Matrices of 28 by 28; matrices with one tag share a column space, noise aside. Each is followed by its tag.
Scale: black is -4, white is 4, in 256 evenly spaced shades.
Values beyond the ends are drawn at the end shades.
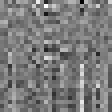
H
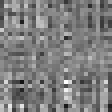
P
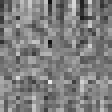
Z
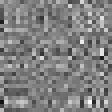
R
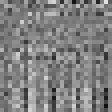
H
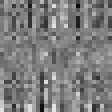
P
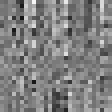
Z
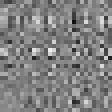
R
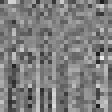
H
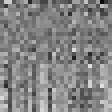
H
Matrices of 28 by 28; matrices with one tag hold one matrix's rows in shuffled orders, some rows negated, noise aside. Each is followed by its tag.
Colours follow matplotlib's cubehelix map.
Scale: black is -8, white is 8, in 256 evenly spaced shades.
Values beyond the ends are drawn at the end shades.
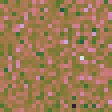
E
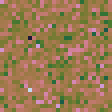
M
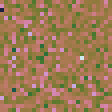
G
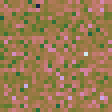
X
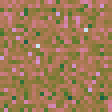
X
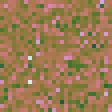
M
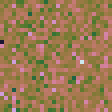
G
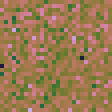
G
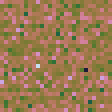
X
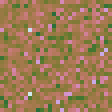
M
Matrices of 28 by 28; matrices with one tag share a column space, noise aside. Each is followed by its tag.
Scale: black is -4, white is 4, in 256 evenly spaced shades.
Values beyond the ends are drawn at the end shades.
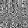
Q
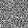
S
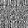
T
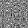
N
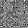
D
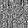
T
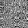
D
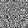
S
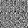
D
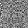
N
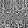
Q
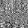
Q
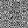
D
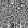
Q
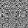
N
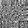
T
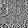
Q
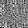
Q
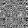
N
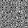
D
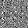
D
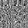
T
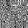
T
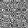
S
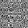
S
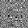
S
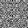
S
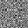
S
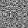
N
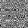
S
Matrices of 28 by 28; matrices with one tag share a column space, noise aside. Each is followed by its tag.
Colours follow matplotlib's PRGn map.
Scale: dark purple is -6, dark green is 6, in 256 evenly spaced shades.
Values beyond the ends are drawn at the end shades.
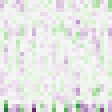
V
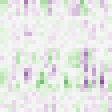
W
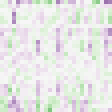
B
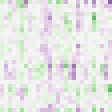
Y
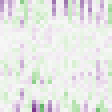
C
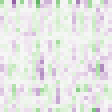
Y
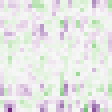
V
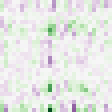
V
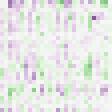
Y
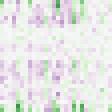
C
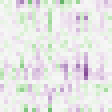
Y
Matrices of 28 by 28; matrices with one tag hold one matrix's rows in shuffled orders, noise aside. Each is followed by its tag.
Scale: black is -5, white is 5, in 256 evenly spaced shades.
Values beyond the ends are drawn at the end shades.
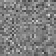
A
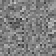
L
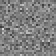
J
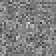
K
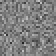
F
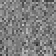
F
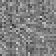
K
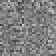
L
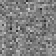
K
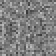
K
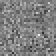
A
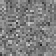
K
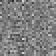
L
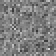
A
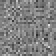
A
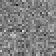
L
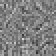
F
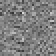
L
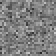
K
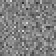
F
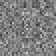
F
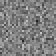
F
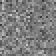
K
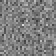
F
